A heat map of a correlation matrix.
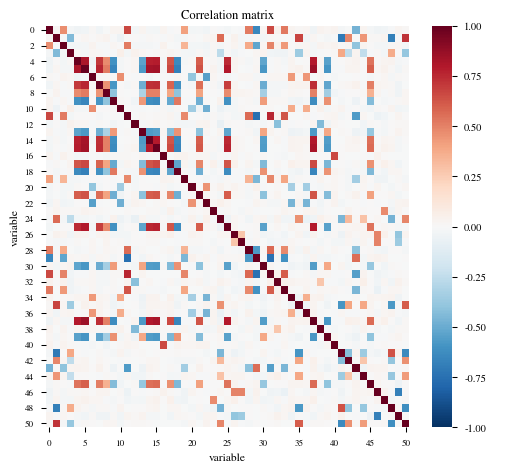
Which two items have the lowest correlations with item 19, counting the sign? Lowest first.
29, 43
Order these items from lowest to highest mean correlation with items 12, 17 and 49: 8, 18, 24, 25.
18, 24, 8, 25
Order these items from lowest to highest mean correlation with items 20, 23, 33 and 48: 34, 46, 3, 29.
29, 34, 46, 3
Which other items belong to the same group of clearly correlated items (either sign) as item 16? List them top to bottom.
40
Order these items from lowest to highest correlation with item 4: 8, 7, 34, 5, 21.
34, 8, 21, 7, 5
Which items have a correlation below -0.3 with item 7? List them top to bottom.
9, 13, 18, 30, 39
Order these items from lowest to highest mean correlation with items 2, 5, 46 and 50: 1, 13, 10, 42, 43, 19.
13, 43, 10, 19, 42, 1
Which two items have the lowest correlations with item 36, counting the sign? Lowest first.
22, 20
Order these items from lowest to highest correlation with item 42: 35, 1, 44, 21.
21, 44, 35, 1
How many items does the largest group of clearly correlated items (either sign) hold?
16
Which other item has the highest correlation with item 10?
6
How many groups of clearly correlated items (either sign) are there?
8
